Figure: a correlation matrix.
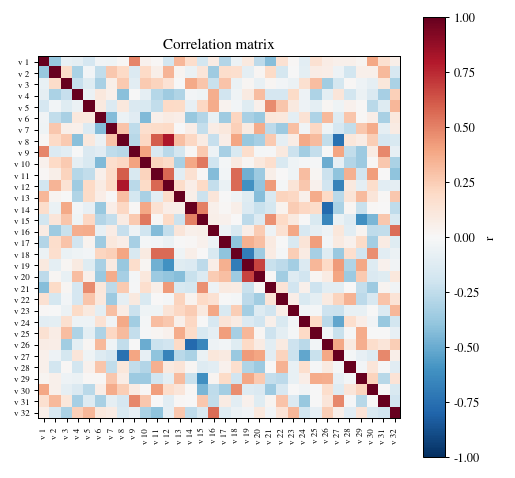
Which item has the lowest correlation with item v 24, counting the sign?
v 27
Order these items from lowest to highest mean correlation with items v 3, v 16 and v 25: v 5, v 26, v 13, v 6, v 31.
v 6, v 26, v 31, v 5, v 13
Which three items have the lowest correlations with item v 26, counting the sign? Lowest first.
v 14, v 15, v 10
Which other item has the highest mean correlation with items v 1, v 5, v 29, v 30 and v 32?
v 13
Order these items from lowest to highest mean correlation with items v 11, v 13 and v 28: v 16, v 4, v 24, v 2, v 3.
v 4, v 16, v 2, v 3, v 24
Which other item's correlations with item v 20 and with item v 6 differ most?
v 19
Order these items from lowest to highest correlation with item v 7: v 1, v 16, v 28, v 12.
v 28, v 1, v 16, v 12
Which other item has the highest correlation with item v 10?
v 15
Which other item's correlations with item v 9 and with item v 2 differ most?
v 1
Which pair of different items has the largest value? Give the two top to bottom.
v 8, v 12
